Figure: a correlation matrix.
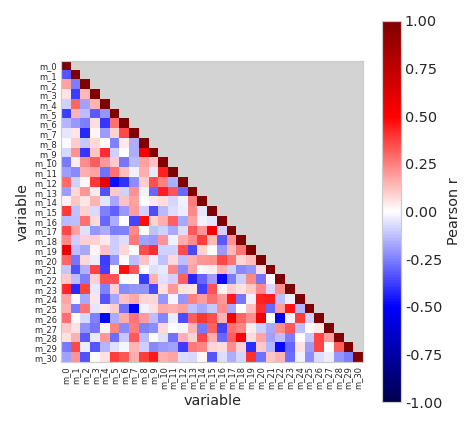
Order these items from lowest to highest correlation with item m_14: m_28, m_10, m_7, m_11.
m_11, m_10, m_7, m_28
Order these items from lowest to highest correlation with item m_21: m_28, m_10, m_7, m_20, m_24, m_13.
m_28, m_10, m_20, m_13, m_7, m_24
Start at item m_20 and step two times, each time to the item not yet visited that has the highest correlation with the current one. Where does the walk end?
m_17
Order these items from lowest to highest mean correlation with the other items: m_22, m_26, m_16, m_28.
m_22, m_16, m_28, m_26
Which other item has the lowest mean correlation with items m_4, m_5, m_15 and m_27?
m_16
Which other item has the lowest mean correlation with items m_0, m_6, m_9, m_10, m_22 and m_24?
m_29
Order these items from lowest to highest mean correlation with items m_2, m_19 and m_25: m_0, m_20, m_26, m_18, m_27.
m_27, m_26, m_18, m_20, m_0
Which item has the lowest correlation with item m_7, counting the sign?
m_25
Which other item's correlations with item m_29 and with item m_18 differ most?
m_19
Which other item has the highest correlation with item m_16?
m_8
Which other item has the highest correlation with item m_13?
m_10
